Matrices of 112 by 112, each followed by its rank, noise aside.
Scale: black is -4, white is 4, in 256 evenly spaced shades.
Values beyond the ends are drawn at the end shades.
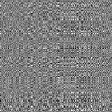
four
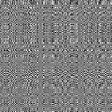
four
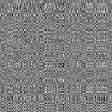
three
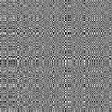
two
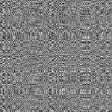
four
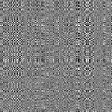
two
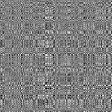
three
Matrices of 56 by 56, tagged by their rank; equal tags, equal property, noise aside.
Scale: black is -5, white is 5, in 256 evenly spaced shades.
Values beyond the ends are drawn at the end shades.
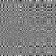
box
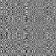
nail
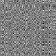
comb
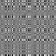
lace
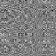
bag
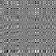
box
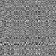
comb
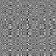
box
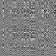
nail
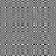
lace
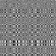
lace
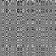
box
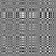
lace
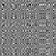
nail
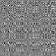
nail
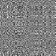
bag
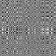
box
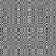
box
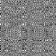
comb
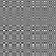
lace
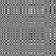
lace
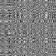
comb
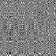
comb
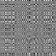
box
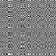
box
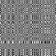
box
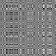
box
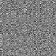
bag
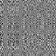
comb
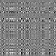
box
